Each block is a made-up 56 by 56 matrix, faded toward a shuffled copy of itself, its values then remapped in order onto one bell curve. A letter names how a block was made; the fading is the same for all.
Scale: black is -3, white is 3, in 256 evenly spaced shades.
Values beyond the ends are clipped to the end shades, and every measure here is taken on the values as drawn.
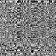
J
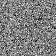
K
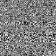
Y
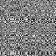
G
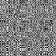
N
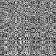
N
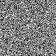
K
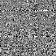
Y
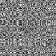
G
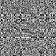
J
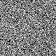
K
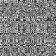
J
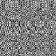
N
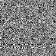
Y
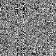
Y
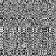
G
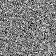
K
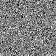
K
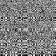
G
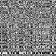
G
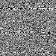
Y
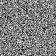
K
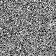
K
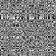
G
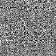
Y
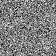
K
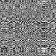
G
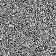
K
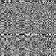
G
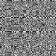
J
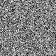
K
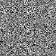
Y
